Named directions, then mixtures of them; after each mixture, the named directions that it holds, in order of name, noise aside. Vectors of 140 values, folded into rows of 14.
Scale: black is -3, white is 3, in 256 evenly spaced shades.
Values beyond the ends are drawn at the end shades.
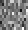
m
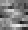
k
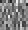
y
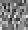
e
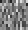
y.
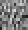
e.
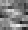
k.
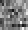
k, m, y.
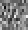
e.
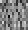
y.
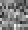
e, k, m.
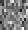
m.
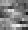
k.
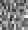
e, m.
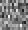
e, k, y.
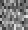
e, k, m.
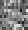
k, m.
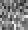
e, k, m.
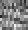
e, k, m.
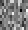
m.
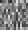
y.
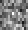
k, m, y.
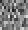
e, m, y.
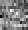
e, k.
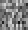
e, k, y.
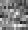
e, k.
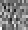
e.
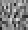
e.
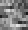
k.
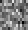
k, m, y.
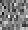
e, m, y.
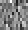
y.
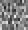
e.
